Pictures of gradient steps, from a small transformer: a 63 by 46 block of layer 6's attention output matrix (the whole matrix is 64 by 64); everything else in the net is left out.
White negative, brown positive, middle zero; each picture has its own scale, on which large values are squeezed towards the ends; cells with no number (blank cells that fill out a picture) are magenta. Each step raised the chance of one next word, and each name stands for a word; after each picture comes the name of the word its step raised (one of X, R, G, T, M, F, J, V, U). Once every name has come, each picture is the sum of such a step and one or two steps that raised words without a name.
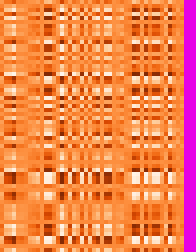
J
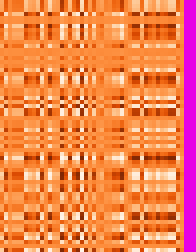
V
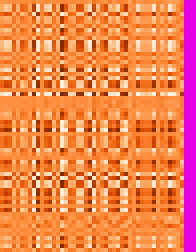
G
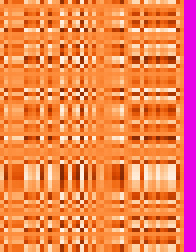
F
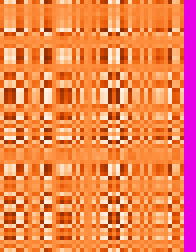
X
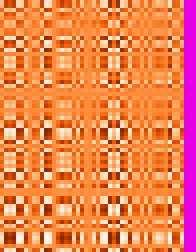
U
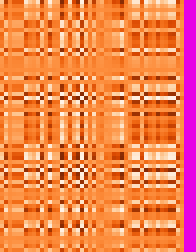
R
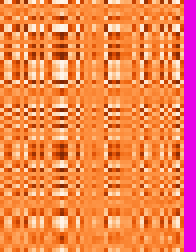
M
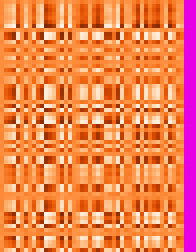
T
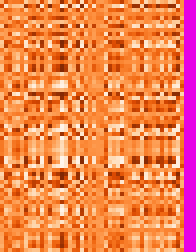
G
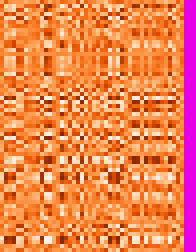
J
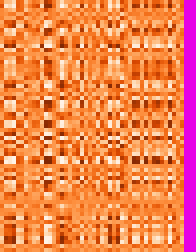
M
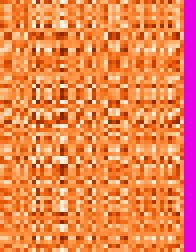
T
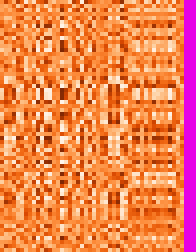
G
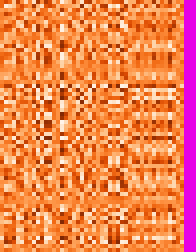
X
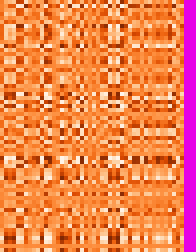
V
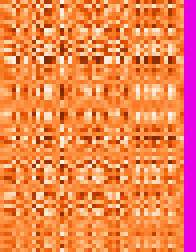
F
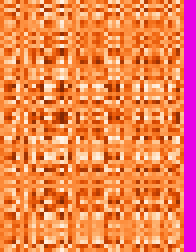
R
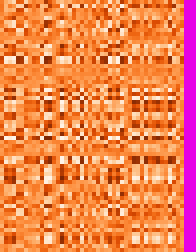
F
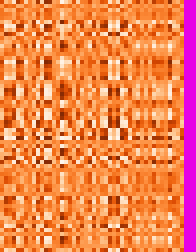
M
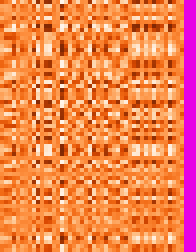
M
